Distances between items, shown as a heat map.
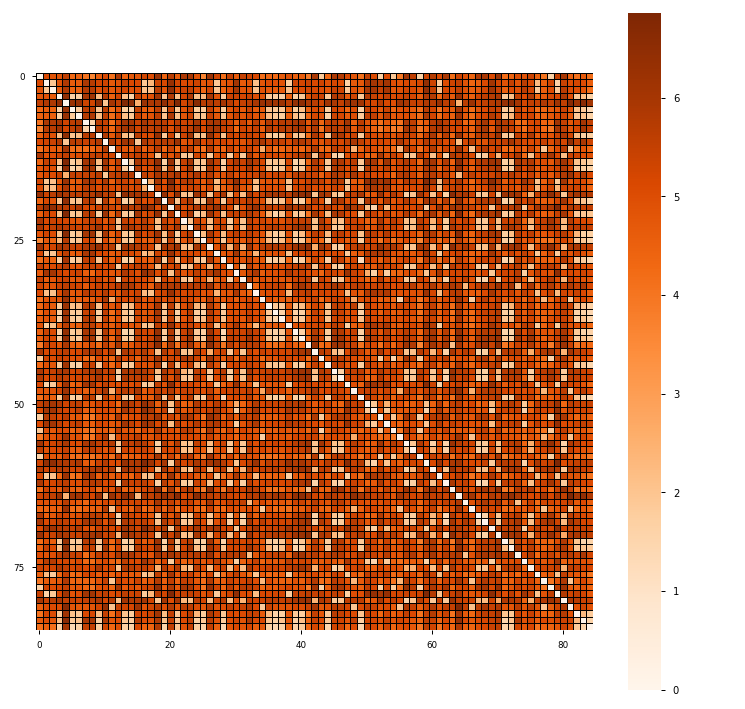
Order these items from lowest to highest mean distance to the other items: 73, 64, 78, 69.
78, 69, 73, 64
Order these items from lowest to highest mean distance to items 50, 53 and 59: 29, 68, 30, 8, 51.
51, 30, 8, 29, 68
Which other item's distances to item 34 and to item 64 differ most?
81
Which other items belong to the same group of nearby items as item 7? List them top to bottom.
8
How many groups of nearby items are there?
10
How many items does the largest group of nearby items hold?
23
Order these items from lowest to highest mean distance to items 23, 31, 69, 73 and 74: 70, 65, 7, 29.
29, 70, 65, 7
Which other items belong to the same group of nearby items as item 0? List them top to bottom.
43, 52, 54, 58, 78
